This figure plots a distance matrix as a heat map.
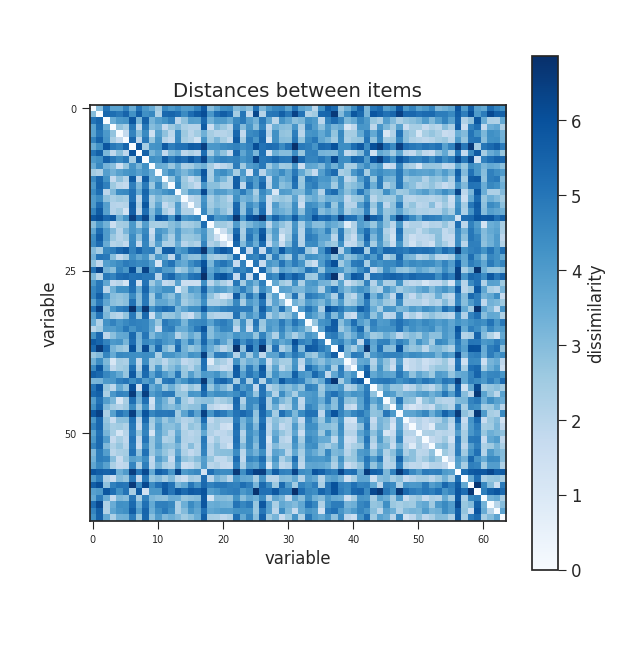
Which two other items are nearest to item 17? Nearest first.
56, 45
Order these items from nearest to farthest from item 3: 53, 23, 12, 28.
53, 12, 23, 28
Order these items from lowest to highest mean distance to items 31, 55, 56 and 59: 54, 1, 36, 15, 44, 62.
54, 15, 62, 44, 36, 1
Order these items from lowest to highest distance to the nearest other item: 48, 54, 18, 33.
18, 48, 54, 33
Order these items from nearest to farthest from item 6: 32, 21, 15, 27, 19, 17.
19, 21, 32, 27, 15, 17
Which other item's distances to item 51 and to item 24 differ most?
37
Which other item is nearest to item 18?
39
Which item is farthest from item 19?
26
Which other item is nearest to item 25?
43
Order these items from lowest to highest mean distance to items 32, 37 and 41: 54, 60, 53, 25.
54, 53, 60, 25
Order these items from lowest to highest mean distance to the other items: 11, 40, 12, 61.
40, 12, 11, 61
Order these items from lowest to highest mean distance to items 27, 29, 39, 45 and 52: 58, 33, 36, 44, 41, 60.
60, 41, 36, 44, 33, 58
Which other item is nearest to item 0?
34
